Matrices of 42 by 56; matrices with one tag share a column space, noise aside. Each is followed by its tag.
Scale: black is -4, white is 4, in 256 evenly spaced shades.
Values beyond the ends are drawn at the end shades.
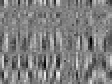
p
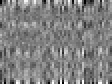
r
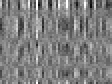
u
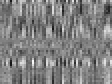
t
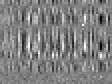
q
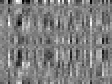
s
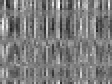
u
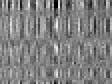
u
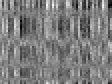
u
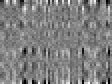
r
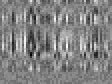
q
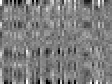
r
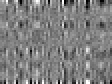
r
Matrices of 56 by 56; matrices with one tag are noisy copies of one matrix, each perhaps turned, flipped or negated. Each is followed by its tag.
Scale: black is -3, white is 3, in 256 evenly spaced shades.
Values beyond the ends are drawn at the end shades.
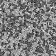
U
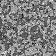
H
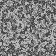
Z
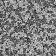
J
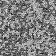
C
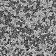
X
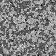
H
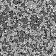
H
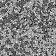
C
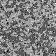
C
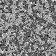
J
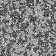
X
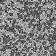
U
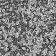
C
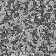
J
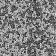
C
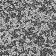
X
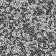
U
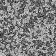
U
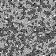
C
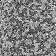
Z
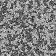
J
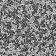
Z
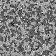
Z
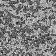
X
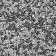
X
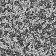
J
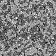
H
